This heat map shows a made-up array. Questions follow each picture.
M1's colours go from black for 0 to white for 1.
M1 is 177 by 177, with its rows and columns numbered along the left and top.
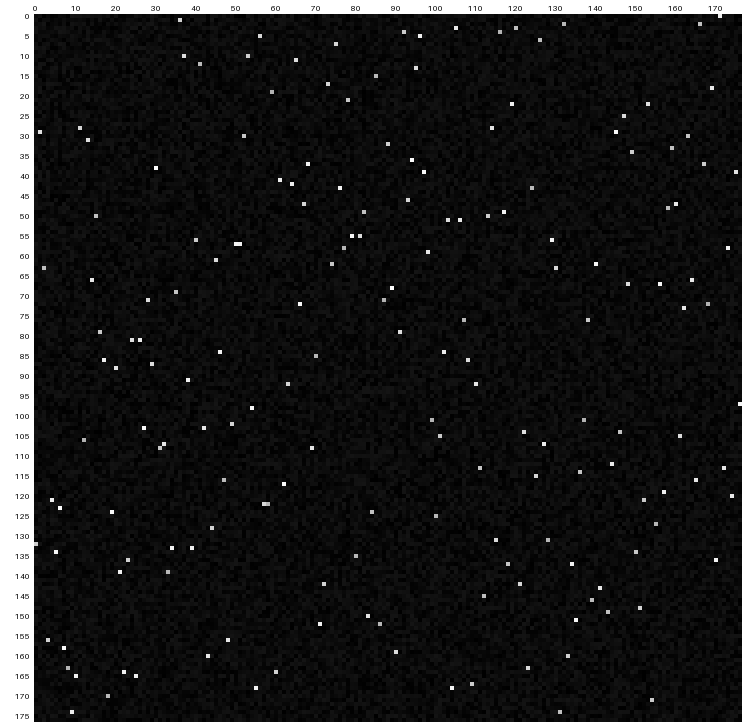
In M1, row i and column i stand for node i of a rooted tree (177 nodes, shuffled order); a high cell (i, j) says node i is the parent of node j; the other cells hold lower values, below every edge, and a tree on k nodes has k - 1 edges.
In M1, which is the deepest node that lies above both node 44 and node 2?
4
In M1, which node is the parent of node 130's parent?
92
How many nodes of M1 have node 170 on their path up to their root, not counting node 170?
2
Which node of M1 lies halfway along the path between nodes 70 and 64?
57
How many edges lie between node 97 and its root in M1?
8
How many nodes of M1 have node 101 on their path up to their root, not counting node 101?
11
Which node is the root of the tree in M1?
142
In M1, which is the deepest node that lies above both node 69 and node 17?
86
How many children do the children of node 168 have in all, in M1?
4
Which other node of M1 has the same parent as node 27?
42
